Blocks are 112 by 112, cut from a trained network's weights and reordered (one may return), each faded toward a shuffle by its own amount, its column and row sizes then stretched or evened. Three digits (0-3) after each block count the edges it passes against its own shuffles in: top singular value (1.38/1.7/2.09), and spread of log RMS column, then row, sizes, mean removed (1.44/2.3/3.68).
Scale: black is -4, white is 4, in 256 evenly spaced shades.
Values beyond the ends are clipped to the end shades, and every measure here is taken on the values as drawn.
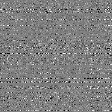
1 1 3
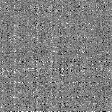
1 1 2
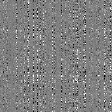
2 3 1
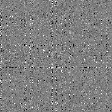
1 2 1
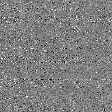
0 1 2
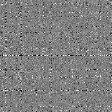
2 2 2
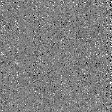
0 2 1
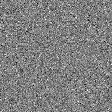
1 0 0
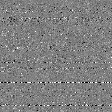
3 0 2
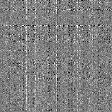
3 2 2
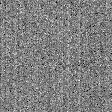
1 0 0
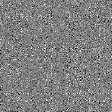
1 2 1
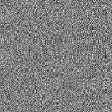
3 2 0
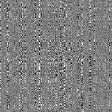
3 3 1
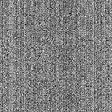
3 0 0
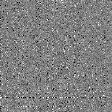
2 2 1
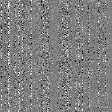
1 3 0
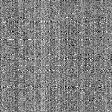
3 0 2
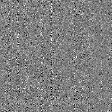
1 2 1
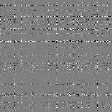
2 2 3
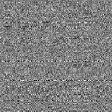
3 1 2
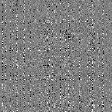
1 3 1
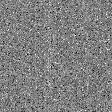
0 0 0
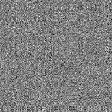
3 1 0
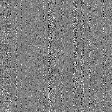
1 3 0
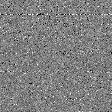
2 0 1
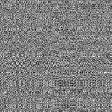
3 0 2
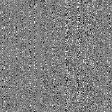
0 3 0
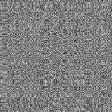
3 1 1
